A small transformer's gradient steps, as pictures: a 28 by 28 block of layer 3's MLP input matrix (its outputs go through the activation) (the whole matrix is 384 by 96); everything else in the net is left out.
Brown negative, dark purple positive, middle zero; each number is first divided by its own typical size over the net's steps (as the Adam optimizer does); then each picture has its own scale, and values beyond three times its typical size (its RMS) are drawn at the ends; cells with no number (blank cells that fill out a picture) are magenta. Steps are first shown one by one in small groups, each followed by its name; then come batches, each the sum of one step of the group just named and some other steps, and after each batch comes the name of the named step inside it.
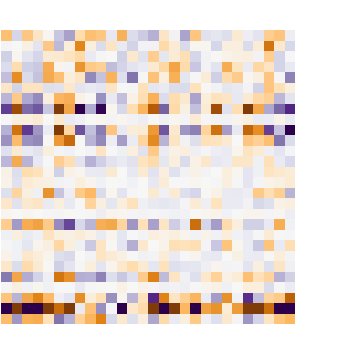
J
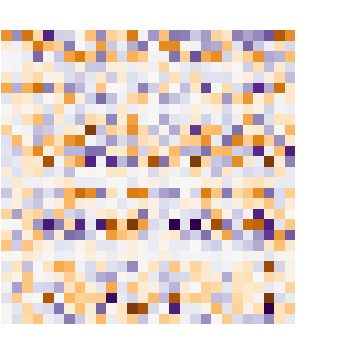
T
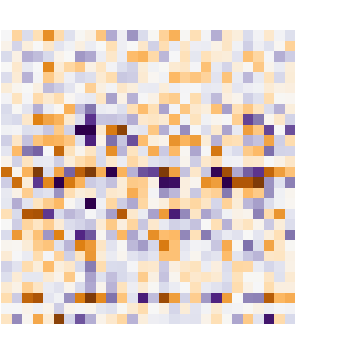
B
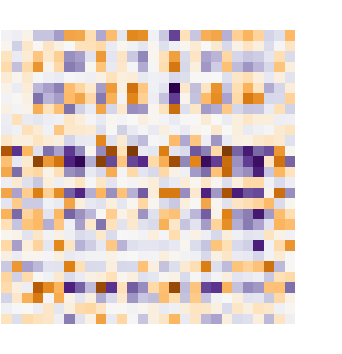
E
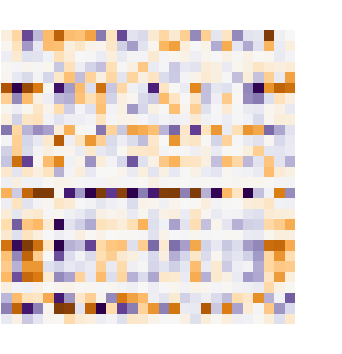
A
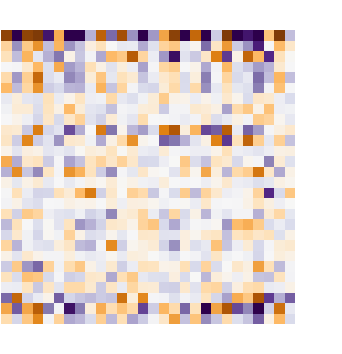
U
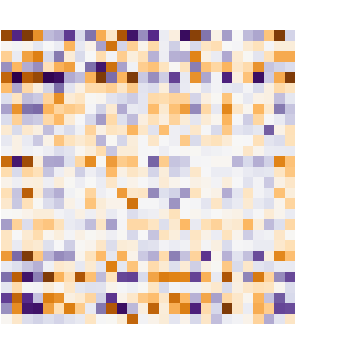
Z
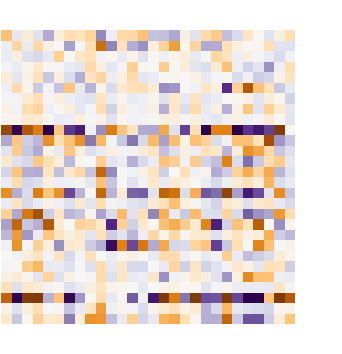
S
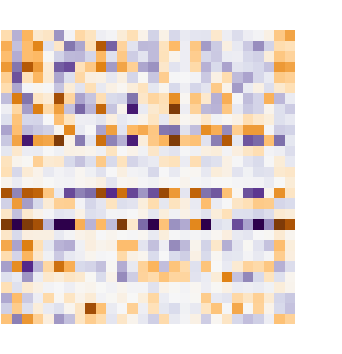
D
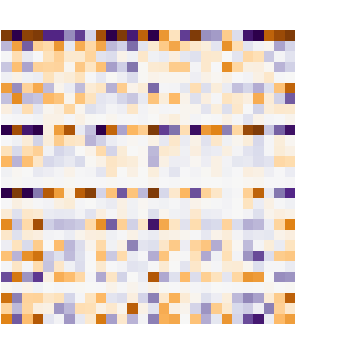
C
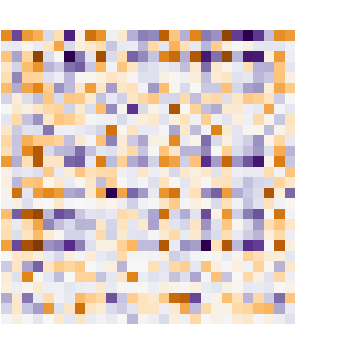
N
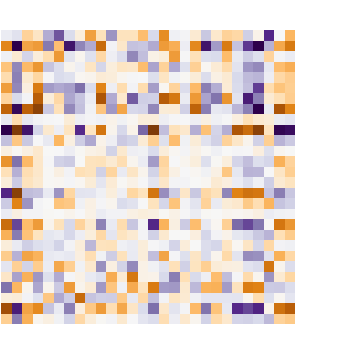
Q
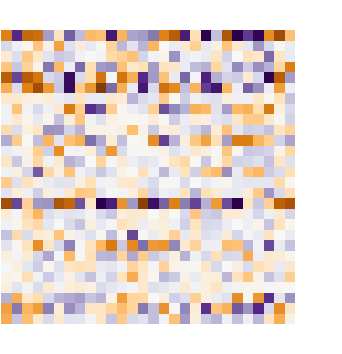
U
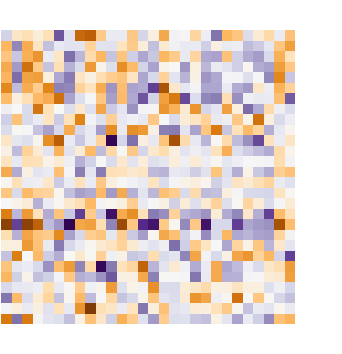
D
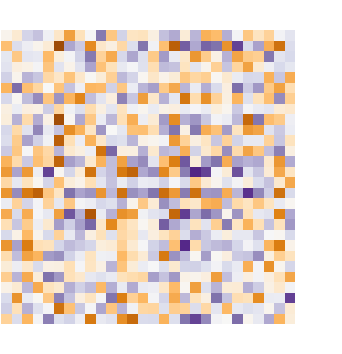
A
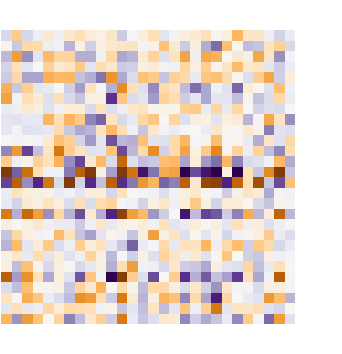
B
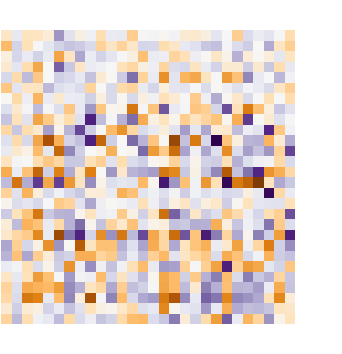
B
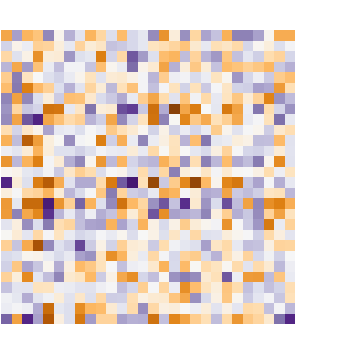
N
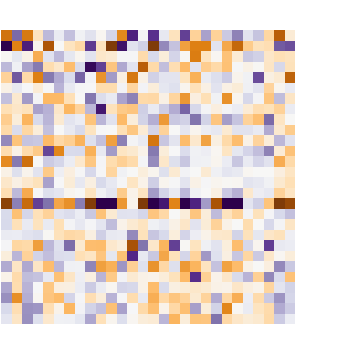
Z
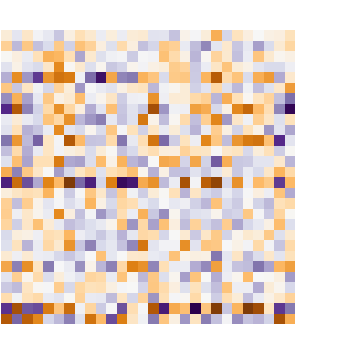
J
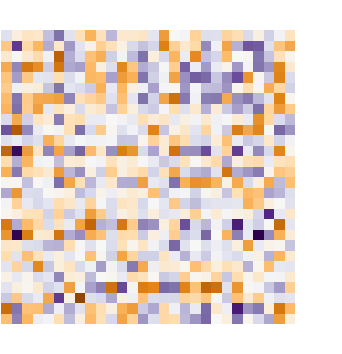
Q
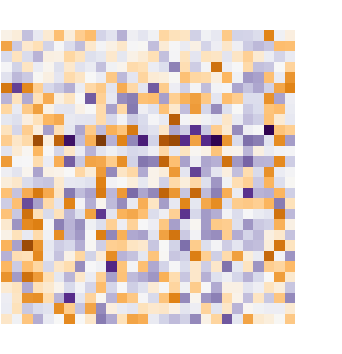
A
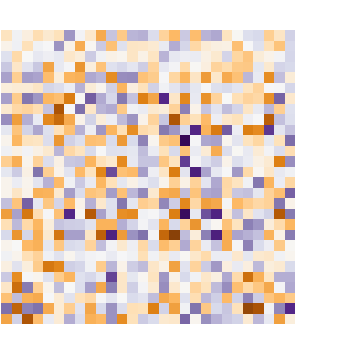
J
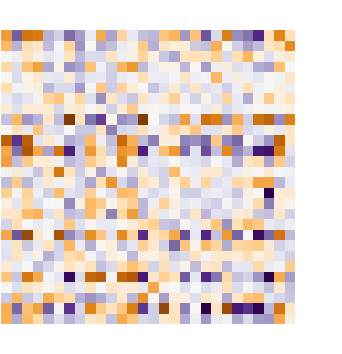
U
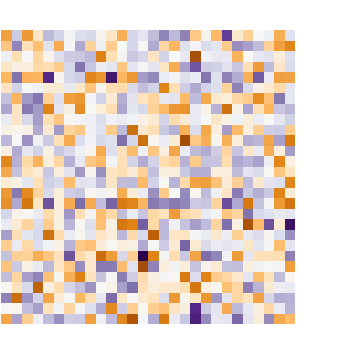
Z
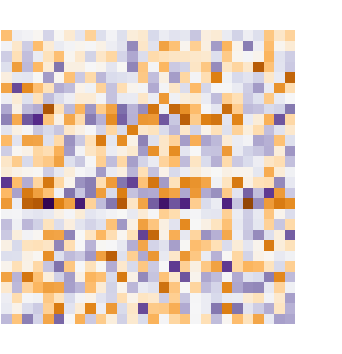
A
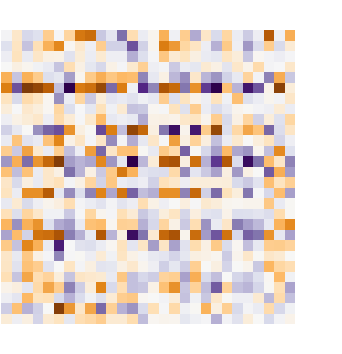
A
